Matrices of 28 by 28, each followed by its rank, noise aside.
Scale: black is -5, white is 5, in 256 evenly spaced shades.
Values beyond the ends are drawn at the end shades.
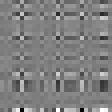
one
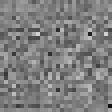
six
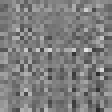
three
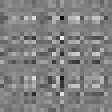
two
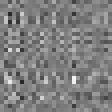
three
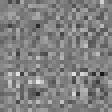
four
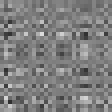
two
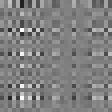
one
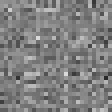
six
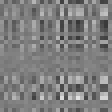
one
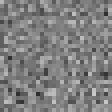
six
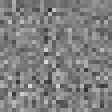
six
